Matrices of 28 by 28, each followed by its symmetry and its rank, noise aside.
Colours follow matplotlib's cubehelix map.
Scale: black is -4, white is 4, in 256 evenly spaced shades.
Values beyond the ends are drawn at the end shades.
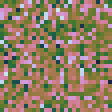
no symmetry, rank eight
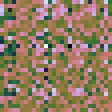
no symmetry, rank four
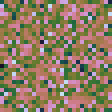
no symmetry, rank eight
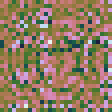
no symmetry, rank six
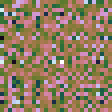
no symmetry, rank six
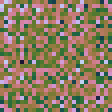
symmetric, rank four
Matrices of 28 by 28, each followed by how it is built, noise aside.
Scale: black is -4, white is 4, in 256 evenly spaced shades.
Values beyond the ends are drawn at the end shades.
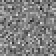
repeating columns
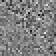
upper triangular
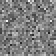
repeating columns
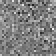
upper triangular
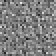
repeating columns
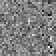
uneven columns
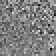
upper triangular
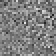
upper triangular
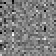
uneven columns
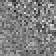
upper triangular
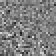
lower triangular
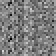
repeating rows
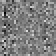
uneven columns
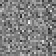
repeating rows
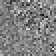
upper triangular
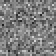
repeating columns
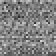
repeating columns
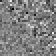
upper triangular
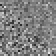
lower triangular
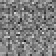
repeating columns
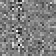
uneven columns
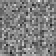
blocks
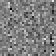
uneven columns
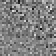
upper triangular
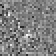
lower triangular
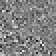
lower triangular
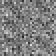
repeating rows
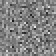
repeating rows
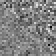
upper triangular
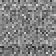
repeating columns
